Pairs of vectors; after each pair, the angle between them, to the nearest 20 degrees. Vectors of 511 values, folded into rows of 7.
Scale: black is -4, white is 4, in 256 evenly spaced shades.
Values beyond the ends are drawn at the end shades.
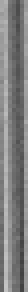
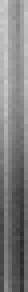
60 degrees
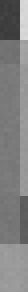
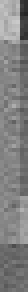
160 degrees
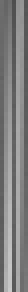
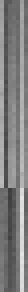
100 degrees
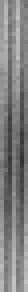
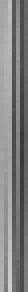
80 degrees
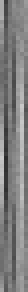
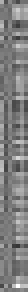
60 degrees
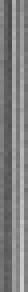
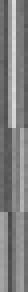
60 degrees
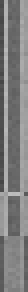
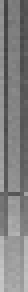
140 degrees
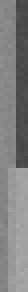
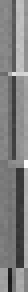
120 degrees
